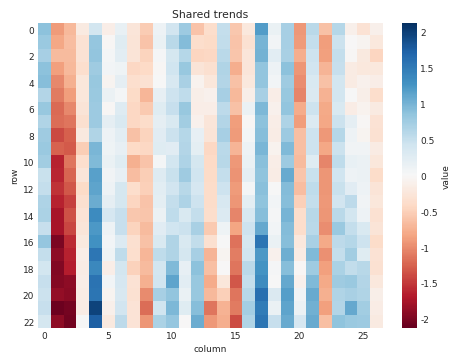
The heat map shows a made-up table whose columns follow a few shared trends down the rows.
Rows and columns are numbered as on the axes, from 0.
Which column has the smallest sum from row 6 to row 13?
1
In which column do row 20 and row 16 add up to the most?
17
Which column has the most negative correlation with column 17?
14
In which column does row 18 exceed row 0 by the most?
12
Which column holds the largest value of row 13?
4
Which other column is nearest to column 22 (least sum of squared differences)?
15
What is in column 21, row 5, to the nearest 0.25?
0.25
